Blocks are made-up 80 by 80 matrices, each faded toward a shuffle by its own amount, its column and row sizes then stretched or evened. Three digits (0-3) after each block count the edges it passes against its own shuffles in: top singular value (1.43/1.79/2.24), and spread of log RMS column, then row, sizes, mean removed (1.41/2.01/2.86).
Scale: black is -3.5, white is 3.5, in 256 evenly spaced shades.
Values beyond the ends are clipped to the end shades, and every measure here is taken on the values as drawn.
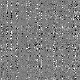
0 3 2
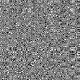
3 0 1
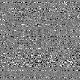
2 0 3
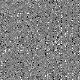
1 2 1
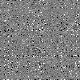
1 2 2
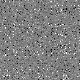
0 1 1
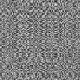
3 2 1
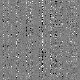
1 3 1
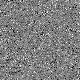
0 0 1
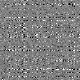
3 2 3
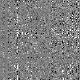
1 3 2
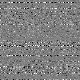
2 0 3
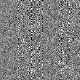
2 3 0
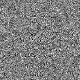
1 1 1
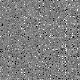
1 2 1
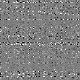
2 2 3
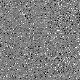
1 1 1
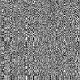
3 3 0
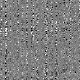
2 3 1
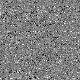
0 0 2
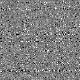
2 1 2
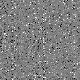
2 1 0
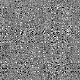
1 2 2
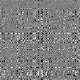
3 3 3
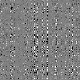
3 3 2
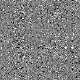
1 2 2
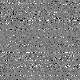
1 0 3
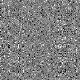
2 2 0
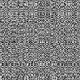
3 1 2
